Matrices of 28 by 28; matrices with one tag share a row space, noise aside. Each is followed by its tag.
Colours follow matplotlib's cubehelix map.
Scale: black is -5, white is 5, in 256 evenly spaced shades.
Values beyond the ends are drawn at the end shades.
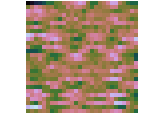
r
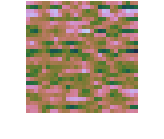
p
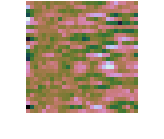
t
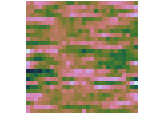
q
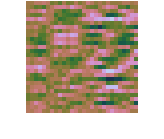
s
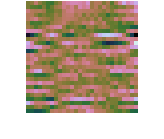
q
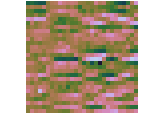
s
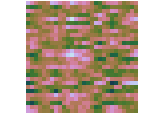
p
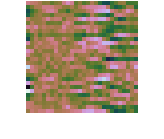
t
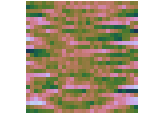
q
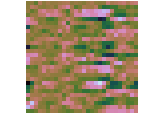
t
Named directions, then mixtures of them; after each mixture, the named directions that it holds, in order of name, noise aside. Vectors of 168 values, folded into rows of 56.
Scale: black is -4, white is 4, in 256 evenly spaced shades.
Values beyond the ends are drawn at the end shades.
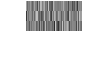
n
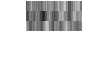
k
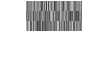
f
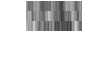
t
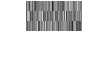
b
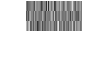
f.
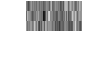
b, k, t.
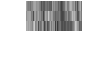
t.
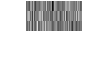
b, f.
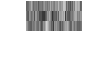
k.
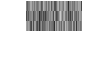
f, k, n.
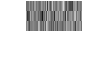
b, f, k.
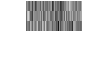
b, f, t.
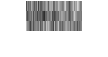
k, n.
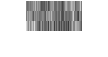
f, t.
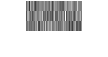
b.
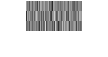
b, n.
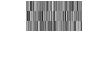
b.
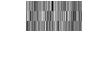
b, k, t.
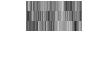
b, t.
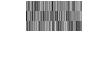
b, k, n.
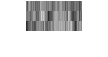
k, t.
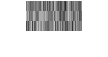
f, k, n.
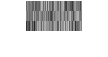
f, t.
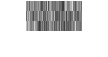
b, f, t.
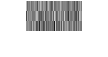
f, n.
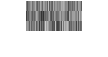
k, n.
